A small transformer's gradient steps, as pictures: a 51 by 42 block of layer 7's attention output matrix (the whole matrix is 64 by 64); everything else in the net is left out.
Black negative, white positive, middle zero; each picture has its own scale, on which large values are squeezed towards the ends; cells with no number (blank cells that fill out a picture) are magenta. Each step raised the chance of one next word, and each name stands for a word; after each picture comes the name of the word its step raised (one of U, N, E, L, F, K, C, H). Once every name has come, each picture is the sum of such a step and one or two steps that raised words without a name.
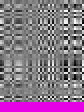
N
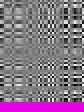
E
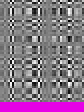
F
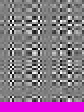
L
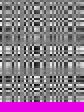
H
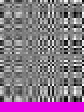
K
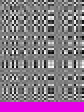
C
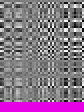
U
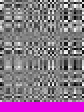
C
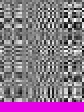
K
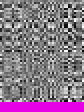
U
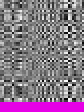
C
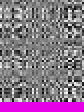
F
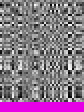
N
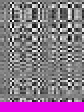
U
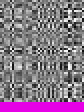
H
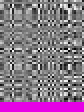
H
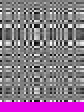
K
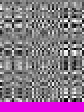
L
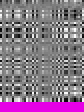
K
